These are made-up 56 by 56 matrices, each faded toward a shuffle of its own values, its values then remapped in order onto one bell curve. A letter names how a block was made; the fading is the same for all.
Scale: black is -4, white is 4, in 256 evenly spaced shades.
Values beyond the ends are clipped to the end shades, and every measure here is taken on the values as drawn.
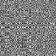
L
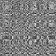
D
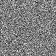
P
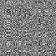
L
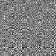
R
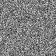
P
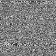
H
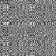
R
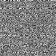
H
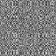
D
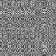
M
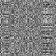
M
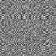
R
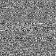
H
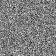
P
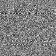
H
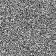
P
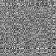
L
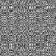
M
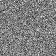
P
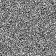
P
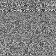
H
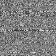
H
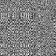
M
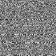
H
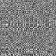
D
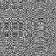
D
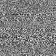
H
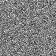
P
